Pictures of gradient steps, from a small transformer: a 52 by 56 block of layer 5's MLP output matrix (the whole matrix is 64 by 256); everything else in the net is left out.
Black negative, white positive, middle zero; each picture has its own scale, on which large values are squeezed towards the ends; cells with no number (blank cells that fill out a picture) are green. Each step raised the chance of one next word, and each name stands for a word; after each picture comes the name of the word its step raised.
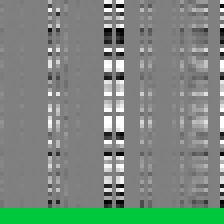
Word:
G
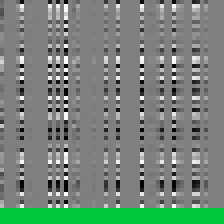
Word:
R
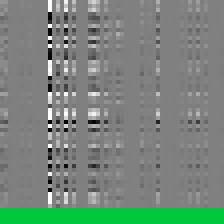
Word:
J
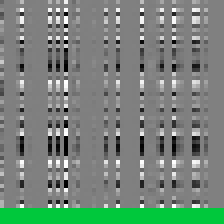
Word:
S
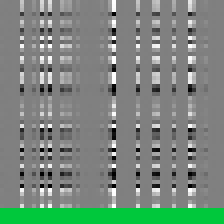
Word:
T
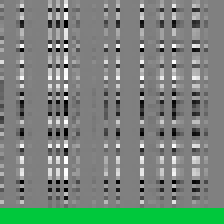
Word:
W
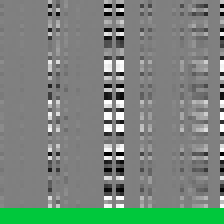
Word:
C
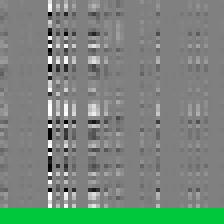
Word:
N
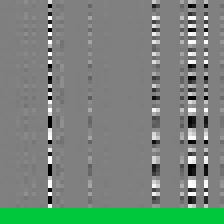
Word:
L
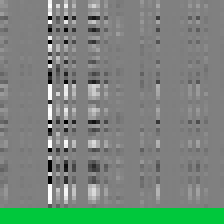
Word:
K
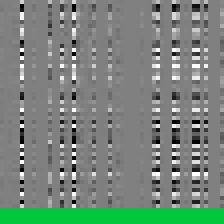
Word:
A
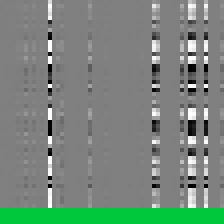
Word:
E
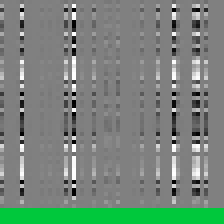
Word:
W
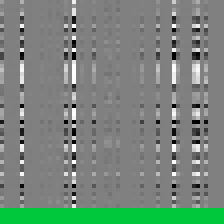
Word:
J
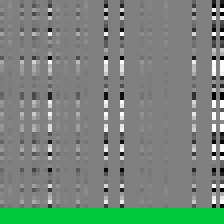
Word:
C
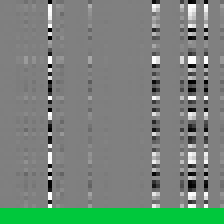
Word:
R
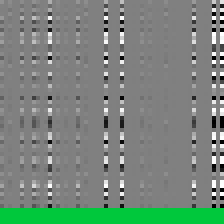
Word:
L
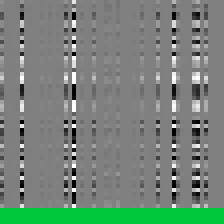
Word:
T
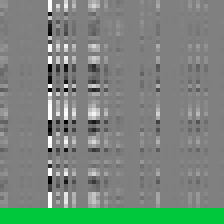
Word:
E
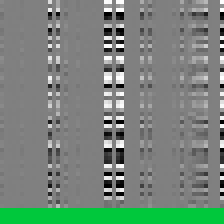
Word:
T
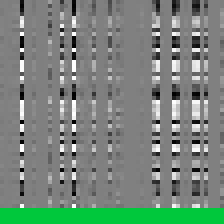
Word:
C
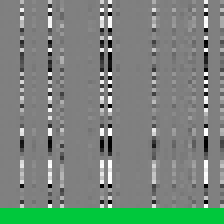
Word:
S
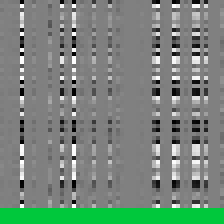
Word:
R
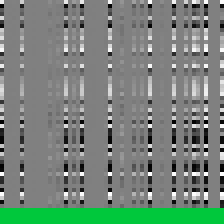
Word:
A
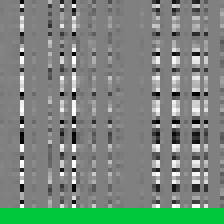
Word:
N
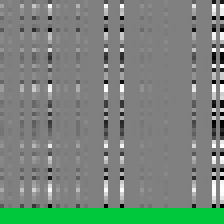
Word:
K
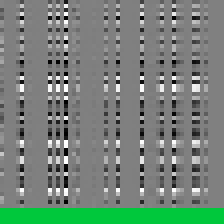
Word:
K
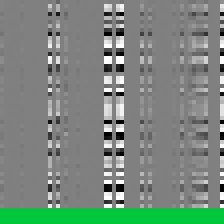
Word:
N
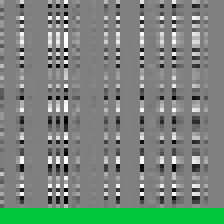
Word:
L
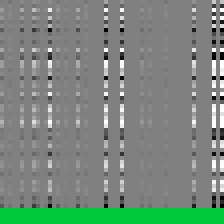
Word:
G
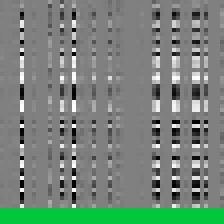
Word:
T
